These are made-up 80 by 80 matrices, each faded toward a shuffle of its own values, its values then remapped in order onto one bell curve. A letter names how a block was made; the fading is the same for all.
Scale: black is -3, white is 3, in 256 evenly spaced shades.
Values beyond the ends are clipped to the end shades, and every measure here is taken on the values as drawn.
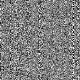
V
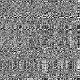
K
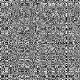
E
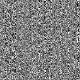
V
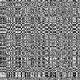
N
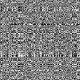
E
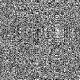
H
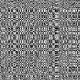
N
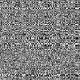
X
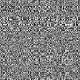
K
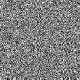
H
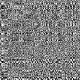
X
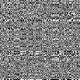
E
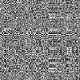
E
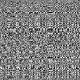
X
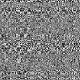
K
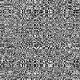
X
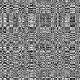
N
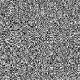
H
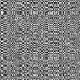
N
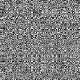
X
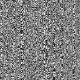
V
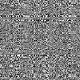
K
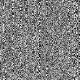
V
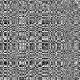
N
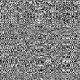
X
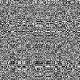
X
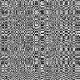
N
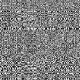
X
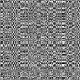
N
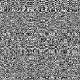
X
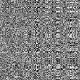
E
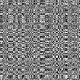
N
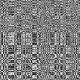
N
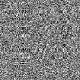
H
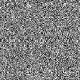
H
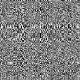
E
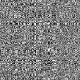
K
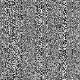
V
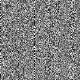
V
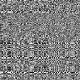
X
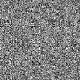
H
